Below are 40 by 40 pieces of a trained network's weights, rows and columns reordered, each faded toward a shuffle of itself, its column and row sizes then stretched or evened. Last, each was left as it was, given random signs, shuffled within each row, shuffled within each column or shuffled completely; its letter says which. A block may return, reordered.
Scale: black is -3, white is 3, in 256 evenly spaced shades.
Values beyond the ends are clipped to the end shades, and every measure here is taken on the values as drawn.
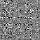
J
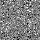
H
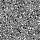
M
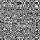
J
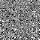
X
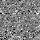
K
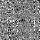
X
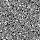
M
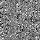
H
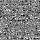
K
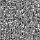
H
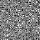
J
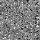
H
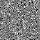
H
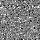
K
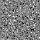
H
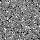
M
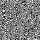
H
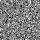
M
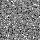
M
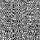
J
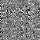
J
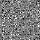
X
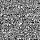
K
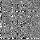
X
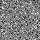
M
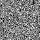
H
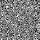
H
